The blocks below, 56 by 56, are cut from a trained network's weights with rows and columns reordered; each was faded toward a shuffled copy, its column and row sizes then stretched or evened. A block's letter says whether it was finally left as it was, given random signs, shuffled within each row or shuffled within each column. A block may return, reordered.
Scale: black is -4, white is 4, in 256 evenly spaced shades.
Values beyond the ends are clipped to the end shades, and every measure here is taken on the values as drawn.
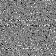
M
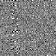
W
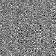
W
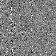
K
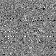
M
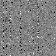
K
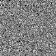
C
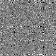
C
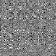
W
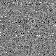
M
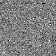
M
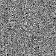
K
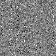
K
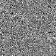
C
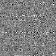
W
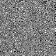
C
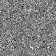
M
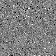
M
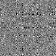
W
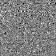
M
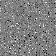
K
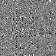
C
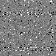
C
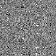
W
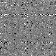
W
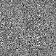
C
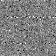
M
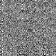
W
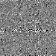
C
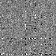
C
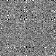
W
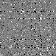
W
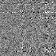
W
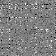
W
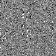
K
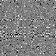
W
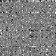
W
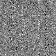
K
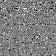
M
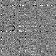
W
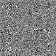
C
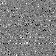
M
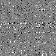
C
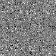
C
